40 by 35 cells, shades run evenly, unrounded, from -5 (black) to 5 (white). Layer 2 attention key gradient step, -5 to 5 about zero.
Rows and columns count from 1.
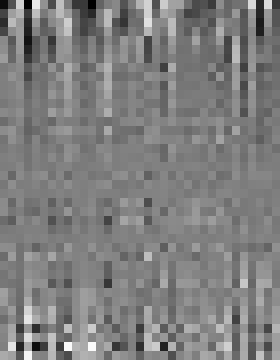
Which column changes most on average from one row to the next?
9
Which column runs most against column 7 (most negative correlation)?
18
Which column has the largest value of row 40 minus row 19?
4
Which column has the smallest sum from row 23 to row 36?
14
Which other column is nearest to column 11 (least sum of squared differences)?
35
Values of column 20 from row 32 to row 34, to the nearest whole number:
-1 0 0
